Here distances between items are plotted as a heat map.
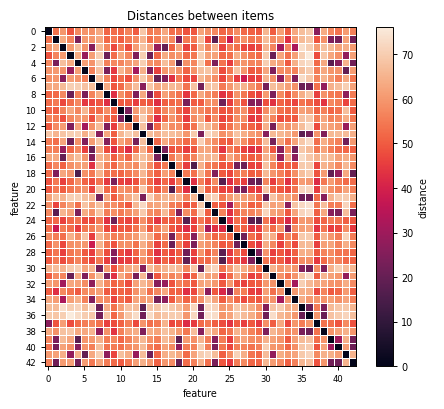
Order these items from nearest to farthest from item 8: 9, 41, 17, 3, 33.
3, 41, 9, 33, 17
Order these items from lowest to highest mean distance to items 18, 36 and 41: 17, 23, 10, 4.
4, 23, 10, 17
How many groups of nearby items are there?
9
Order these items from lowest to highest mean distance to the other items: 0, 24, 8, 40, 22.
24, 8, 40, 0, 22
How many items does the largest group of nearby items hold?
7
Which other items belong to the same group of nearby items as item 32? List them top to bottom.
2, 6, 15, 16, 34
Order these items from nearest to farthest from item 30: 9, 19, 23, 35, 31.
35, 9, 19, 31, 23
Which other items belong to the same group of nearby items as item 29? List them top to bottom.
9, 19, 24, 28
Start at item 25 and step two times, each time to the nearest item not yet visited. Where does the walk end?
22
